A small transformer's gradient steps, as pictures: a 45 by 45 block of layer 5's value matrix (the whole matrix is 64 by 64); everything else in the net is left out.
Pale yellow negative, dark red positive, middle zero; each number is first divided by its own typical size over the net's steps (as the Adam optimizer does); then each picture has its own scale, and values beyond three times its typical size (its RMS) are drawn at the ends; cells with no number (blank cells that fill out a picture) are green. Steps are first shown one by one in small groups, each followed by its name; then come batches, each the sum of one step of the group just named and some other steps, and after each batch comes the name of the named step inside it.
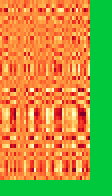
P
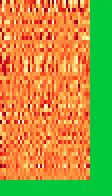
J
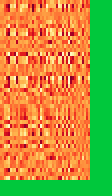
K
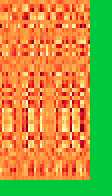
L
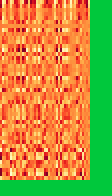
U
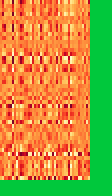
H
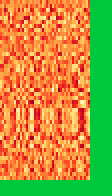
P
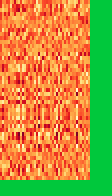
U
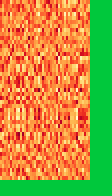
U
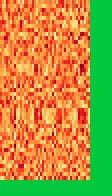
P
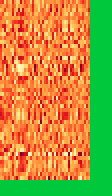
H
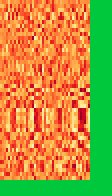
P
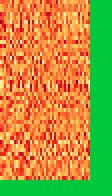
H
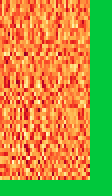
K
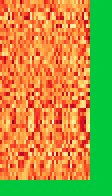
H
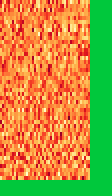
J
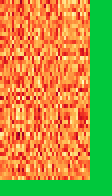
H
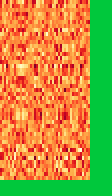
U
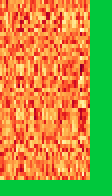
U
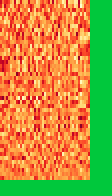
J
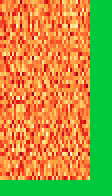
H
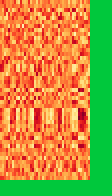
P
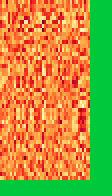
U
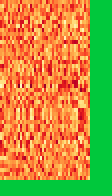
P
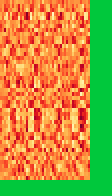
L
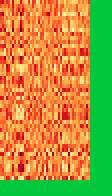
H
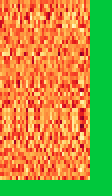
L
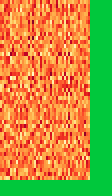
K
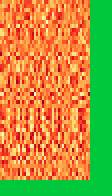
K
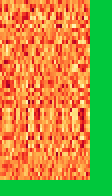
L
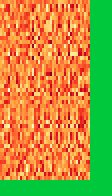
K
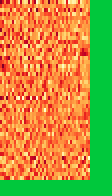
J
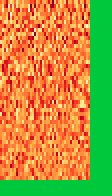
J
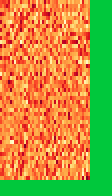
K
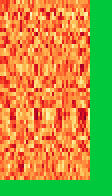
P
